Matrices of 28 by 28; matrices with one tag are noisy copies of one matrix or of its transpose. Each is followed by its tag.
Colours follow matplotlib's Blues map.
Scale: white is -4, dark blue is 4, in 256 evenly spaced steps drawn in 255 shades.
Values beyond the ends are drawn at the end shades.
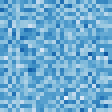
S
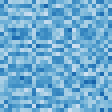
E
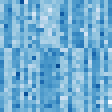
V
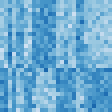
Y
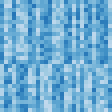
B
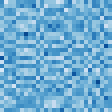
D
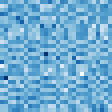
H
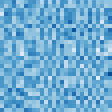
H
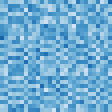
H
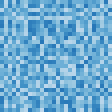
S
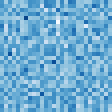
S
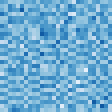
H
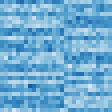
B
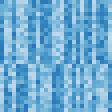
B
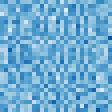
D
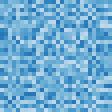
S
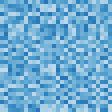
H
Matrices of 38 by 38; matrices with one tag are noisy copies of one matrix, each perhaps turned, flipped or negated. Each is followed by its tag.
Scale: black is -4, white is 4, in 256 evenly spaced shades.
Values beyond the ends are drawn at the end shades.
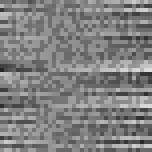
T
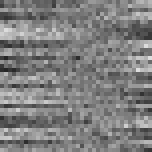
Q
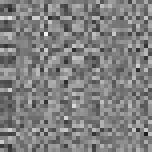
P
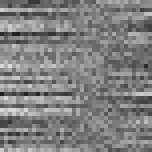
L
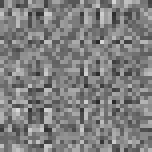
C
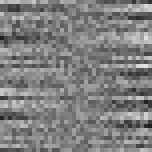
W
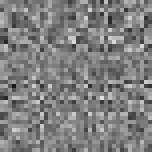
C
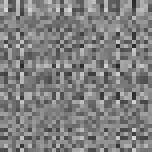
P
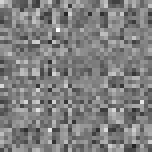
C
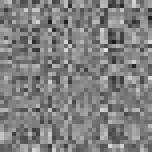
C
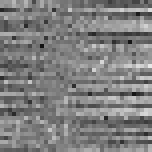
L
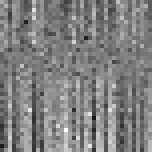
L
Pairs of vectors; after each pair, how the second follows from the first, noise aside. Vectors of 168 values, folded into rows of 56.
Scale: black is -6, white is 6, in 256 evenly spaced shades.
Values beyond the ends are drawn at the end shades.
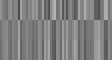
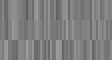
reversed, shrunk.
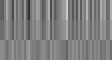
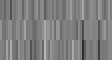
reversed, partly zeroed.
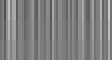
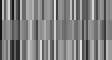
wrapped around, negated, scaled up.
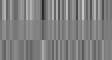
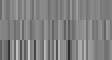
reversed, partly zeroed.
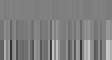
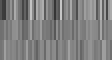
reversed, negated.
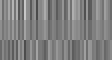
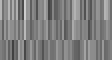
copied.
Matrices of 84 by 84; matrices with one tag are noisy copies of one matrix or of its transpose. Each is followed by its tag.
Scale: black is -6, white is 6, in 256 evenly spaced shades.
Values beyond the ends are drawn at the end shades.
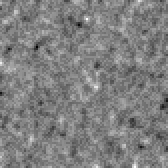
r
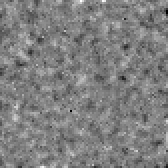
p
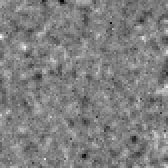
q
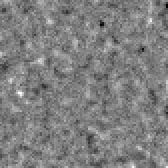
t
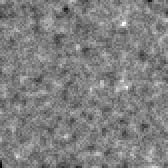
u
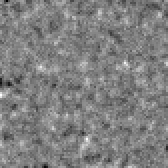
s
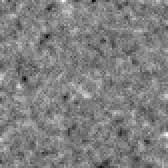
r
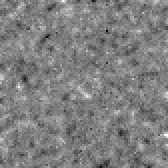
r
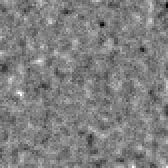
t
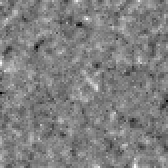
r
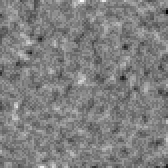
p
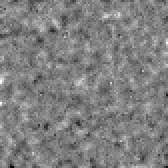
p
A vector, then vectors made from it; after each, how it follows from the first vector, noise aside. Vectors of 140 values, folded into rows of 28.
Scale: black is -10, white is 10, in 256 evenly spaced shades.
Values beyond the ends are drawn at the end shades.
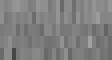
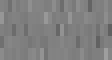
wrapped around, negated, partly zeroed.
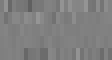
wrapped around, negated, partly zeroed.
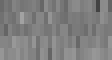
reversed.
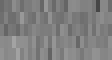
reversed.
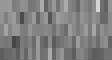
reversed, negated, scaled up.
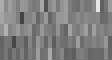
reversed, negated, scaled up.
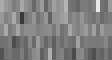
reversed, negated, scaled up.
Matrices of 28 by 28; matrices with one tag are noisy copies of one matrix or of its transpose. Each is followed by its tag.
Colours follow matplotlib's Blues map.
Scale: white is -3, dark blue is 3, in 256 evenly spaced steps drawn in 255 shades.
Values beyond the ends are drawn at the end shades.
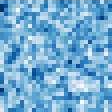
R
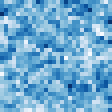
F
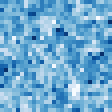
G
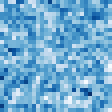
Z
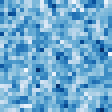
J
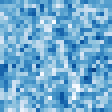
G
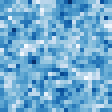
G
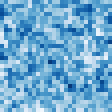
F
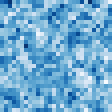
R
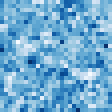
G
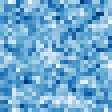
Z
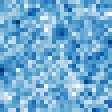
G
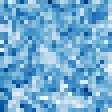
Z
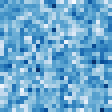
J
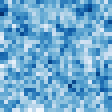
F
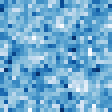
R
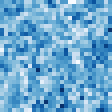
J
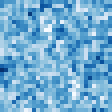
G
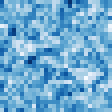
G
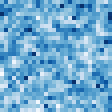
F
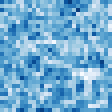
G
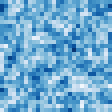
R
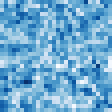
Z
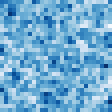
J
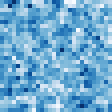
F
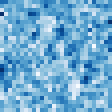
G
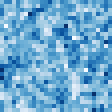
G
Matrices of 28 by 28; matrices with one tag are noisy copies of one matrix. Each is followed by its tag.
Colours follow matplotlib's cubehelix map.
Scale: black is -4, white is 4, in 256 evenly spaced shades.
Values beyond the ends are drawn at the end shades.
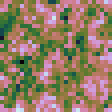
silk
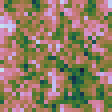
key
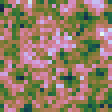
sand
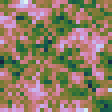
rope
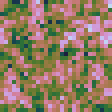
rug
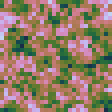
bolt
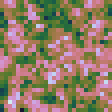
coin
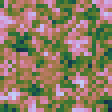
bolt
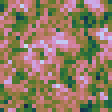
sand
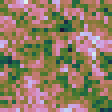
rope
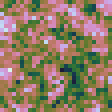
key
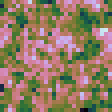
sand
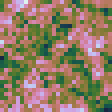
rope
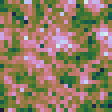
sand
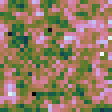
rug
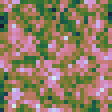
coin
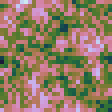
rope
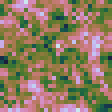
rope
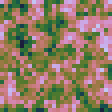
rug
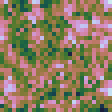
rug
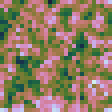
silk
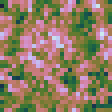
sand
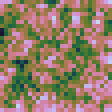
silk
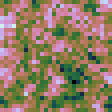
key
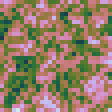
silk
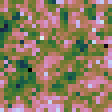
silk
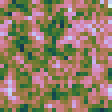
rug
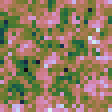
silk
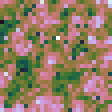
silk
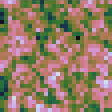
coin
